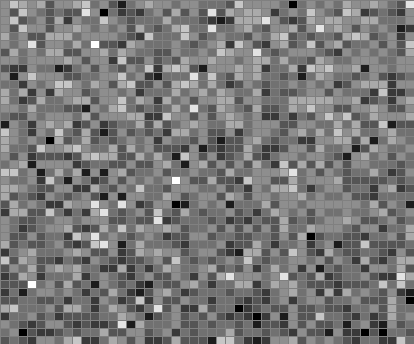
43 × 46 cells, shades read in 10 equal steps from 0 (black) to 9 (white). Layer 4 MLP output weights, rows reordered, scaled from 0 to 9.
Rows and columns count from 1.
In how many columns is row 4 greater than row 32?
21
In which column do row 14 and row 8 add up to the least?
10
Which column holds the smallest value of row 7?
38
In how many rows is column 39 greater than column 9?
18
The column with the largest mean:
36
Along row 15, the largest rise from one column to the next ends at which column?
19
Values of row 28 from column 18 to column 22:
8 2 3 4 4
